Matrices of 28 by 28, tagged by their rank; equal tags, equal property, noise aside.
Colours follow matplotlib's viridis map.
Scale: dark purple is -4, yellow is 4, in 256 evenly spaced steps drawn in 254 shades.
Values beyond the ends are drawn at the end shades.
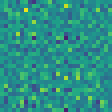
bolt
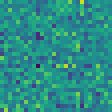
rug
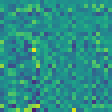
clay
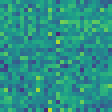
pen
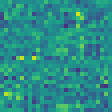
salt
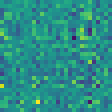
clay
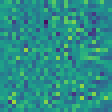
rug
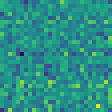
rug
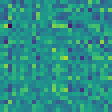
clay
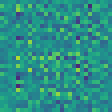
clay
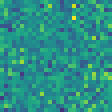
pen
